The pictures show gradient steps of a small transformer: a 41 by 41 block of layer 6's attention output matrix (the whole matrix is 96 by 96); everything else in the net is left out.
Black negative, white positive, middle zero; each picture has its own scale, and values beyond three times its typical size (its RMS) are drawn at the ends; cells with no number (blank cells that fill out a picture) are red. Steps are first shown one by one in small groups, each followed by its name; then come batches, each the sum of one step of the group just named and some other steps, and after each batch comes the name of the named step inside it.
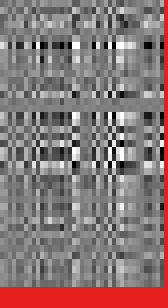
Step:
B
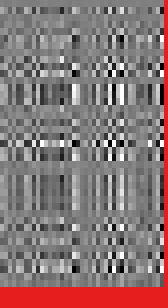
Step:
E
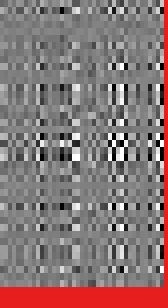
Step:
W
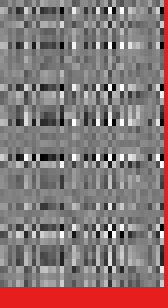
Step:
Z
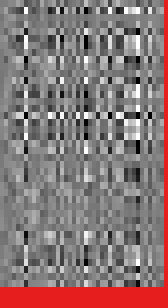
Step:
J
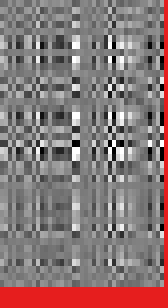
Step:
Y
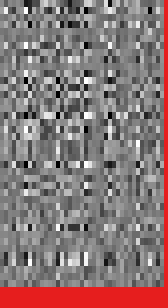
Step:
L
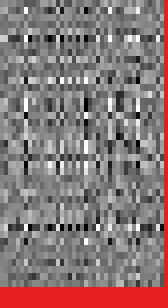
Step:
J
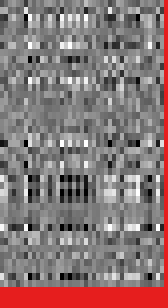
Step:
E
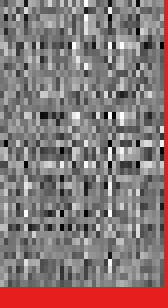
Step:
B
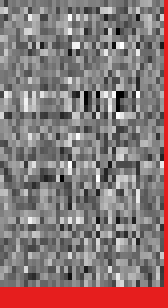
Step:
B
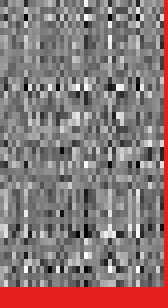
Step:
Y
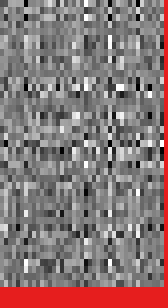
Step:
Y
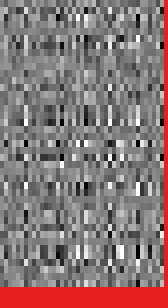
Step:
Z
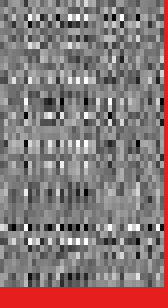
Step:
L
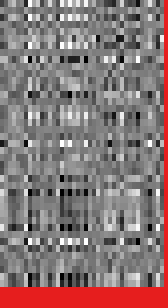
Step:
E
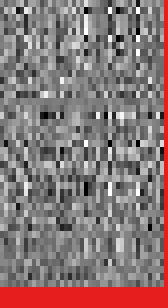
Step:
Y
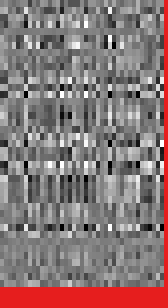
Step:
Y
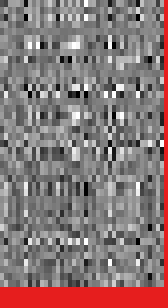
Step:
Y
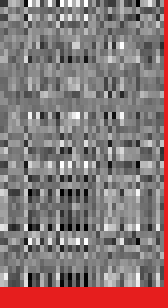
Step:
B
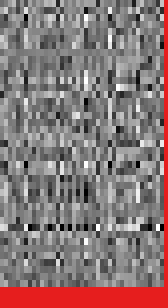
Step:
Y
